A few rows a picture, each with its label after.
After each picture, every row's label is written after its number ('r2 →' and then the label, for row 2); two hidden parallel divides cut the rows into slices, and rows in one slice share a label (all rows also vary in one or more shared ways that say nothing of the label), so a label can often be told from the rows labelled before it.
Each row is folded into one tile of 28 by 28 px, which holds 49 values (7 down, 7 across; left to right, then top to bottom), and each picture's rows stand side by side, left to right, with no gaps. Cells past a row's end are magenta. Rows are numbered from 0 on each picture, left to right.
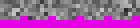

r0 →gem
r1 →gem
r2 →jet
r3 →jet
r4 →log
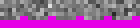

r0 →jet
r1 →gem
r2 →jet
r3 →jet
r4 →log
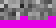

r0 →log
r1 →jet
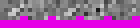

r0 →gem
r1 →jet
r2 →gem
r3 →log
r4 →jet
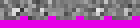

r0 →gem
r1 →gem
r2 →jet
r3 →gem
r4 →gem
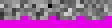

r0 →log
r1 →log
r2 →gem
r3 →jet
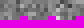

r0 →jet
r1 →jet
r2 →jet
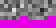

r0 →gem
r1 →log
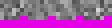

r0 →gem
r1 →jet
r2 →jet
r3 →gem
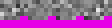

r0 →gem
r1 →jet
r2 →jet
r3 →gem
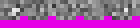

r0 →gem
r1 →gem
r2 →log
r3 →jet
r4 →gem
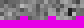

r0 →jet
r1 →jet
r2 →log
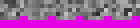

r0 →gem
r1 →jet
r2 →jet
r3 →log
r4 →log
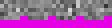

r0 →jet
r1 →jet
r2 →gem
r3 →jet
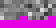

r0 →jet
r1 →gem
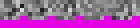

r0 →log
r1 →log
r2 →gem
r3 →jet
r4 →gem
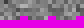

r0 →jet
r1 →jet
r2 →jet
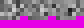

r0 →gem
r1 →gem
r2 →log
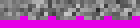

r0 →jet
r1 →log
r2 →gem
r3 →log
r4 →gem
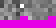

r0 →gem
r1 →jet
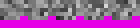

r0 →jet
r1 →log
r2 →gem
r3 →gem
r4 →gem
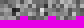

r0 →log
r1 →gem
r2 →log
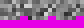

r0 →log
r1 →log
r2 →log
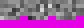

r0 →log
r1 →gem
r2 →jet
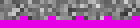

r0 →gem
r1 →jet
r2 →log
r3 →jet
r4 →log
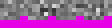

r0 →jet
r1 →log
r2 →jet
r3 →gem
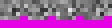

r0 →log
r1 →log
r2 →gem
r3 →gem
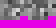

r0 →gem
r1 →gem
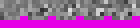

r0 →jet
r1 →log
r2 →gem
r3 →gem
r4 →gem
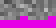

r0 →jet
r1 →jet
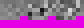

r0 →jet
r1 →log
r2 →gem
